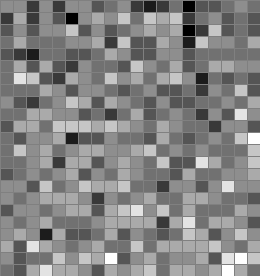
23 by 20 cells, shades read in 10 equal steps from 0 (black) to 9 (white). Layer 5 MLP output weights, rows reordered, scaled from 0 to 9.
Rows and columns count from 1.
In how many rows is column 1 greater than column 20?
5
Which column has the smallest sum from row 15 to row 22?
13
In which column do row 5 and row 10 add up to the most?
19
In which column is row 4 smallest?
15
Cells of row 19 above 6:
1
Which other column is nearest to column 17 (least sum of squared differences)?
4
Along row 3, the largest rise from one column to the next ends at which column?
17
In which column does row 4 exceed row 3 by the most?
16
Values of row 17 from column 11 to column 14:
5 6 4 4
